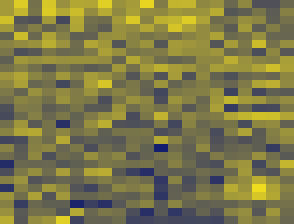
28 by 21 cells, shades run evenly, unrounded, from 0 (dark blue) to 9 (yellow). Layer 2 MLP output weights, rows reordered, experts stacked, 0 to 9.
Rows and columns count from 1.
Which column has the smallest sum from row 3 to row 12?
17
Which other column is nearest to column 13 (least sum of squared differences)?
11
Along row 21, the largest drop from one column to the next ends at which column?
19
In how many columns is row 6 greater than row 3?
11
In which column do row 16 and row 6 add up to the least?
9
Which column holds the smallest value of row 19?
12
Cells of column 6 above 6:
5
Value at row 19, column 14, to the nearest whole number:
3
